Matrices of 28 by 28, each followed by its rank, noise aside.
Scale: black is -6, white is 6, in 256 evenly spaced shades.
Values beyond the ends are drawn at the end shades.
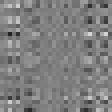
two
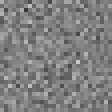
eight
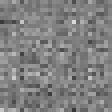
four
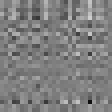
two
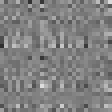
three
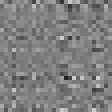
four
